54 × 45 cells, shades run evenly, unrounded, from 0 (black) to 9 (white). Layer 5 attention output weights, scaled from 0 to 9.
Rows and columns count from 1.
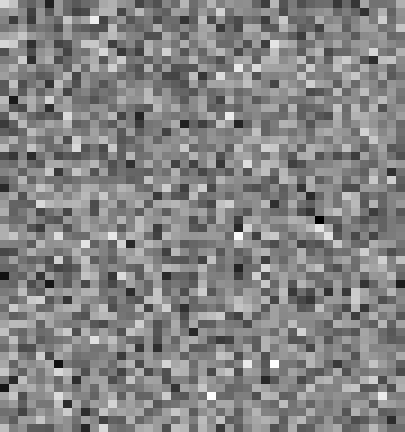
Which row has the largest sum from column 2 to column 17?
30
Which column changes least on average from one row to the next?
32
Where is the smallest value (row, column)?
28, 36
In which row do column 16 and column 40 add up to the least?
1
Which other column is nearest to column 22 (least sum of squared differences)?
39
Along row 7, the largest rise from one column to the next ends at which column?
17
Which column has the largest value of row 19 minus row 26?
31
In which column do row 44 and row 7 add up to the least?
16
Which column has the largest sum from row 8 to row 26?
38
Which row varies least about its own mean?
18
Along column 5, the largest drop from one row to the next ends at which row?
27
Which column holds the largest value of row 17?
41
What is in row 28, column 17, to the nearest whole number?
5
